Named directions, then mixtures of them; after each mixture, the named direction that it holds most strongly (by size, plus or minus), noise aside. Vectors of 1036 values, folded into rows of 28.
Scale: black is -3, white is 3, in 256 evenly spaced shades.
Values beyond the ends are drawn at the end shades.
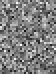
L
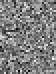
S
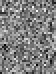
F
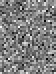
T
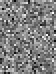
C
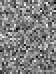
S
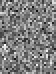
F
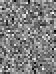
C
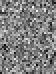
F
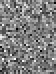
S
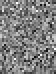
F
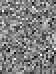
F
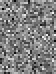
C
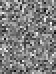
F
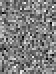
T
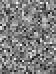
L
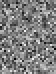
L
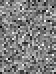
T
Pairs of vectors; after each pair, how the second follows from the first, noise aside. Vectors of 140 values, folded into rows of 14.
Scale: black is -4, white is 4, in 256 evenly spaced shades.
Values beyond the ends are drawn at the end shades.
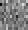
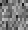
sign-scrambled.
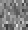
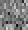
negated.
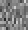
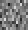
sign-scrambled.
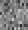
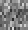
negated.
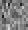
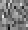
negated.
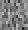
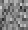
shuffled.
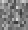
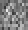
shuffled.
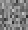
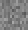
negated, shrunk.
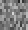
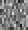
sign-scrambled.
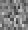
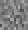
negated, shrunk.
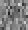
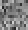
shuffled.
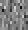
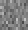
reversed, negated, shrunk.
